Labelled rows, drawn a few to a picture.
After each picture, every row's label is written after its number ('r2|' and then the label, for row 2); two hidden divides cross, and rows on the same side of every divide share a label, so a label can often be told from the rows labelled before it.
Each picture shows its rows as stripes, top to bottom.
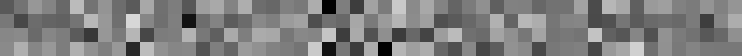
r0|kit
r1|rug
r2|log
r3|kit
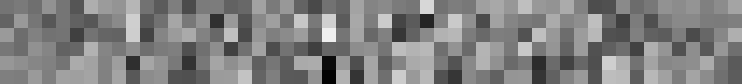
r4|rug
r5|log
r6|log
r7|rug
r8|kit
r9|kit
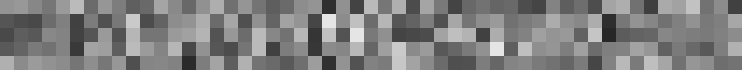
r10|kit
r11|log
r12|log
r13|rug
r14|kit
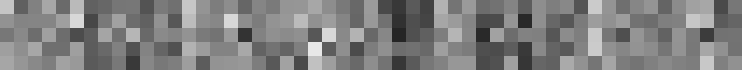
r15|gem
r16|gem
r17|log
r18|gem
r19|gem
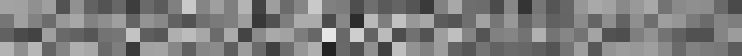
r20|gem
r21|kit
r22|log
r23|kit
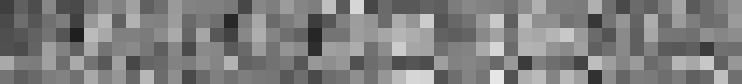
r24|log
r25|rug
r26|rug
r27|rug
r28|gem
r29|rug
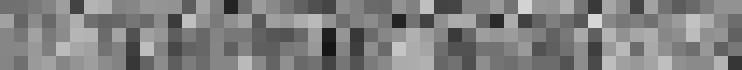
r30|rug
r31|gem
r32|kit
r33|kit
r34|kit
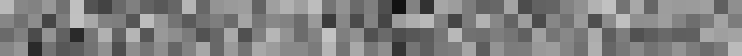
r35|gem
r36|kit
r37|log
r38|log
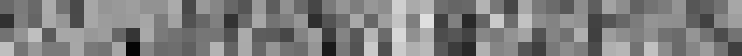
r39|rug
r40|rug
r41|kit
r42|kit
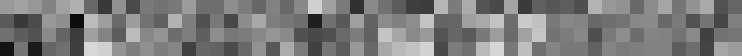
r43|gem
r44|rug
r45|rug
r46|rug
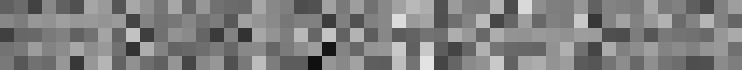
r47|rug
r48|kit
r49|log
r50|kit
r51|rug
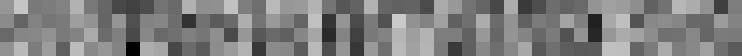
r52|gem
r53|kit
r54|kit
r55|kit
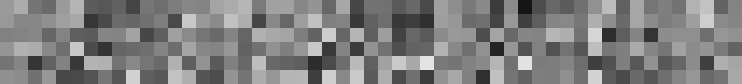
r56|gem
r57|gem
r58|log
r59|gem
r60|rug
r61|log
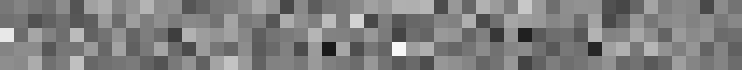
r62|rug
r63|log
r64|gem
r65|kit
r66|gem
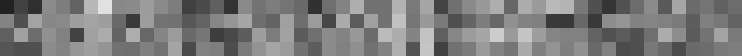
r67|rug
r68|kit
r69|rug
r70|rug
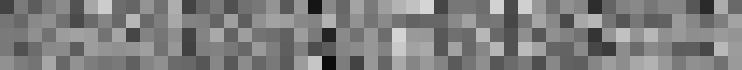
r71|rug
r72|log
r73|kit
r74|rug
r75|kit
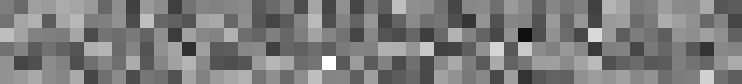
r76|kit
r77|kit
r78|gem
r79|rug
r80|log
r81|gem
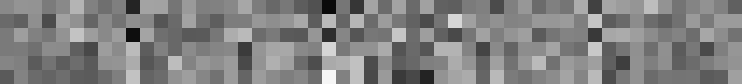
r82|kit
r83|log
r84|kit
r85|log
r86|log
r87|log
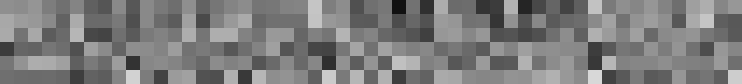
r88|gem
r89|gem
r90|gem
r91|rug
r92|kit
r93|log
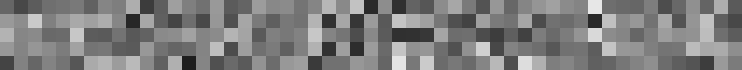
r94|log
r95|kit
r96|gem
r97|kit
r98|rug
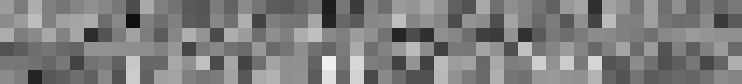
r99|kit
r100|kit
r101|gem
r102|rug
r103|log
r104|log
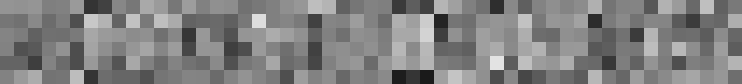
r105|gem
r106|rug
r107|rug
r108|rug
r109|rug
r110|gem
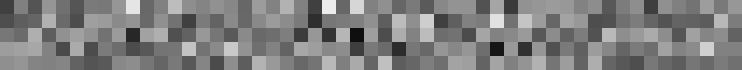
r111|log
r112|rug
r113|kit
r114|gem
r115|log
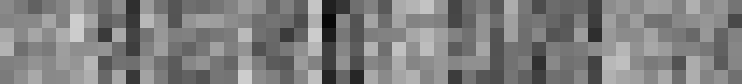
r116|kit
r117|kit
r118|kit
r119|kit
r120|kit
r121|kit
